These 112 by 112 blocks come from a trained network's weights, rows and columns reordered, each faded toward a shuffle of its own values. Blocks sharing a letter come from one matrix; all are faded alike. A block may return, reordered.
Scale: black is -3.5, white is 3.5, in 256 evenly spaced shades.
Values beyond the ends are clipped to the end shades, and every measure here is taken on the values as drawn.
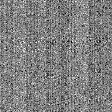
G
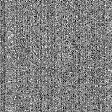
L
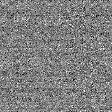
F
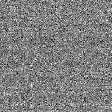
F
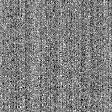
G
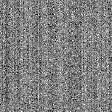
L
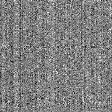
L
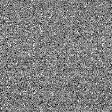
F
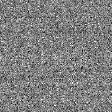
F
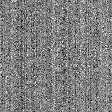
L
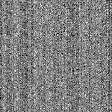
L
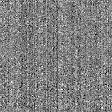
L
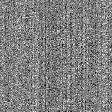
L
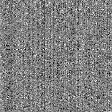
L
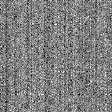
L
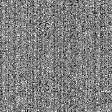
G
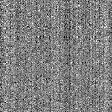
L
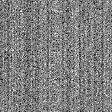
G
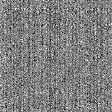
G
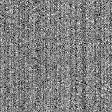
G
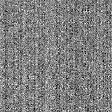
G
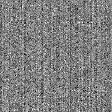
L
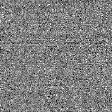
F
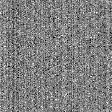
L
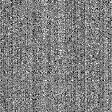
G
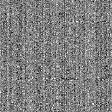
G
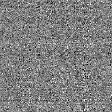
F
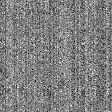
G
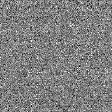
F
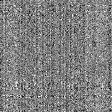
G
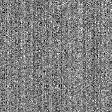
L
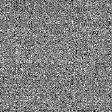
F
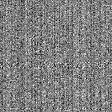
G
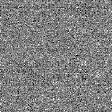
F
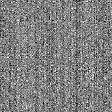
L
